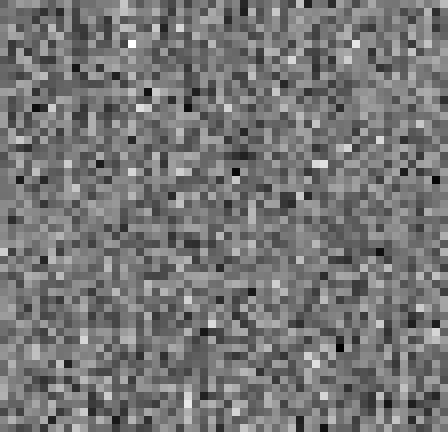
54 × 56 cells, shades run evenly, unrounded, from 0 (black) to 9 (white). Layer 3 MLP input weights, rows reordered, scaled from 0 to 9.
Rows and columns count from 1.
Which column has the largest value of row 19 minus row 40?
44
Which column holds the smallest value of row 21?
13
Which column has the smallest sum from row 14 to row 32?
31
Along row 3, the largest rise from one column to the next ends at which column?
15
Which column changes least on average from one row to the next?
1
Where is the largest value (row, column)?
6, 17
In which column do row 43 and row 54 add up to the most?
11
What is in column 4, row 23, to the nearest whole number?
5
